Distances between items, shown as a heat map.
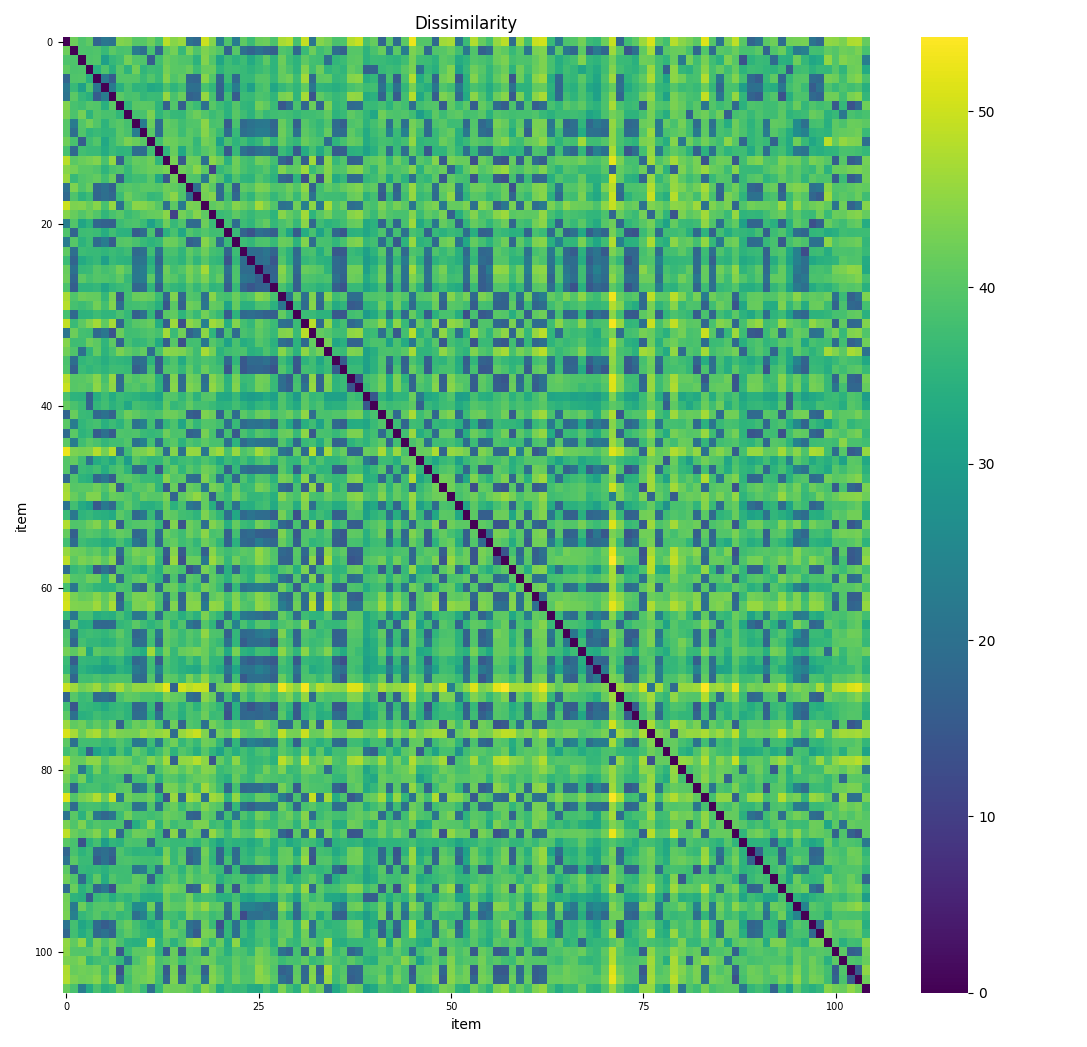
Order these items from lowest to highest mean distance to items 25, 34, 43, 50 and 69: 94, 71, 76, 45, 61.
94, 76, 71, 61, 45
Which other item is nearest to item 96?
23
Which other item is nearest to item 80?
92
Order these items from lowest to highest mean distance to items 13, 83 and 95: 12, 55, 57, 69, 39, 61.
57, 61, 12, 55, 69, 39
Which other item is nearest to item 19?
14
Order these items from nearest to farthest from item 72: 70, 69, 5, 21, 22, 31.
5, 22, 69, 21, 70, 31
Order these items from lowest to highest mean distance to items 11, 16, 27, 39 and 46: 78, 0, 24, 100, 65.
78, 24, 65, 0, 100
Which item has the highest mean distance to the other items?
71
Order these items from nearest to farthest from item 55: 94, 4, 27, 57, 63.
27, 63, 94, 4, 57
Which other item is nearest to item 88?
2
